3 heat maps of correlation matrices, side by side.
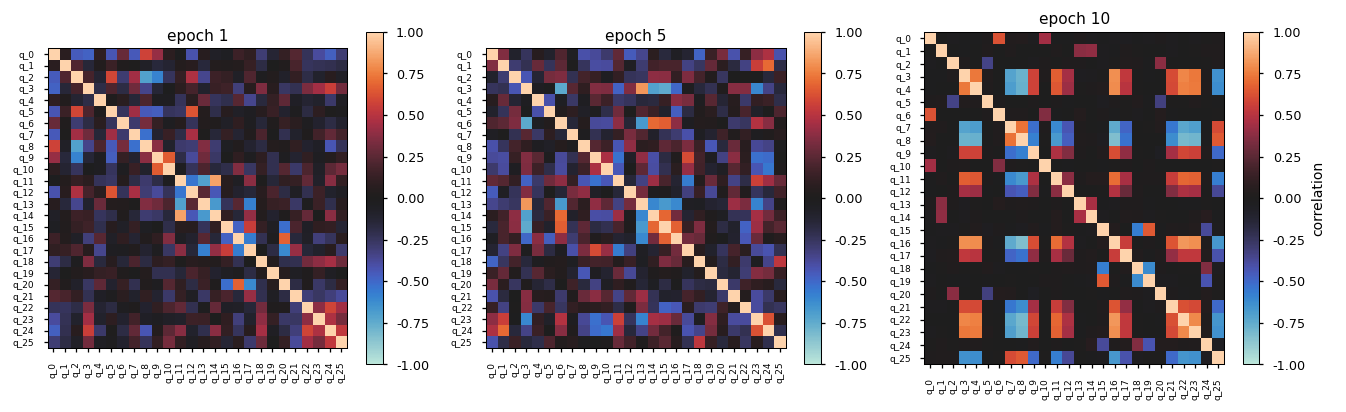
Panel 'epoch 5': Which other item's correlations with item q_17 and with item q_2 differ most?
q_11
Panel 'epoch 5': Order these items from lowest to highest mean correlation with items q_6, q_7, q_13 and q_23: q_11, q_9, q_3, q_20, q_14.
q_9, q_3, q_20, q_14, q_11
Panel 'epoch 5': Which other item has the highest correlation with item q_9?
q_17
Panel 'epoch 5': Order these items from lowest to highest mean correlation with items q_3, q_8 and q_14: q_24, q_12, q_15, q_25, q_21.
q_24, q_25, q_15, q_21, q_12
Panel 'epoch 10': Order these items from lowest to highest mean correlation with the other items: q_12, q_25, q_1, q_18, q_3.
q_25, q_18, q_1, q_12, q_3
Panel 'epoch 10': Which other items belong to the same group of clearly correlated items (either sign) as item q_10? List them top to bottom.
q_0, q_6
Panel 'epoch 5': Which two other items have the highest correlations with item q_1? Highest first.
q_24, q_23
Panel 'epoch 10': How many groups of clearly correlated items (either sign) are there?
5
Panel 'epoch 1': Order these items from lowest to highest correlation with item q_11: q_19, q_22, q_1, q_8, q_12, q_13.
q_13, q_12, q_8, q_19, q_1, q_22
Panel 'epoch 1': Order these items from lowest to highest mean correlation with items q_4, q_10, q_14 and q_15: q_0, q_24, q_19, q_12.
q_12, q_19, q_0, q_24
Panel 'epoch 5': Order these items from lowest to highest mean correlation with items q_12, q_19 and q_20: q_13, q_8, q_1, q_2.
q_2, q_8, q_13, q_1
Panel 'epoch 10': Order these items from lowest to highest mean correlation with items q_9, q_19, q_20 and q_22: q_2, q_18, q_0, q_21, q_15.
q_18, q_0, q_2, q_15, q_21
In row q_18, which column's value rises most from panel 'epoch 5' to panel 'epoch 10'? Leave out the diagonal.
q_24
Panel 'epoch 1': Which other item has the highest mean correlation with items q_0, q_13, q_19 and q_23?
q_8
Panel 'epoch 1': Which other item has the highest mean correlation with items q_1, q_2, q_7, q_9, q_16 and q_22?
q_10
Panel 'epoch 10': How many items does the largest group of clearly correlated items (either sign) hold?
13
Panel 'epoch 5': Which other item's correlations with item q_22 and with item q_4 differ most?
q_16
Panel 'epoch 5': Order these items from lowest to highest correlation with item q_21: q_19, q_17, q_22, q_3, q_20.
q_20, q_19, q_22, q_17, q_3
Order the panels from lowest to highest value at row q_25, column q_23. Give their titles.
epoch 10, epoch 5, epoch 1
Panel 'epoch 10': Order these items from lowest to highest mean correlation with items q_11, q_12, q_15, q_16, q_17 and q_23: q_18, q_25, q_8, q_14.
q_8, q_25, q_18, q_14
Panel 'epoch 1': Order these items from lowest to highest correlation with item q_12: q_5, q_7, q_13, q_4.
q_4, q_13, q_7, q_5
